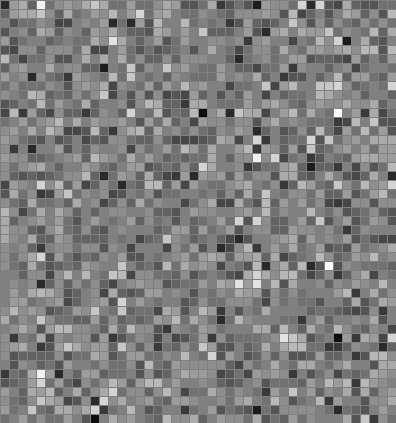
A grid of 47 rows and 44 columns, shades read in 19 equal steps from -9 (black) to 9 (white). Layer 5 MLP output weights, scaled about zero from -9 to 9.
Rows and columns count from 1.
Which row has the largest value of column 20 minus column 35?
1
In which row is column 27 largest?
32
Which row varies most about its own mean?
13
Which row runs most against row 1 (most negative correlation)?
16
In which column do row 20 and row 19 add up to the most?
23
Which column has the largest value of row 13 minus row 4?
38
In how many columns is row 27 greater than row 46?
20
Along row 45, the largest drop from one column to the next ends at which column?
37
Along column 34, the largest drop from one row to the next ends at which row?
2
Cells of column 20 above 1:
8
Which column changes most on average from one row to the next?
5
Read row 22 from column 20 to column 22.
-1 0 0
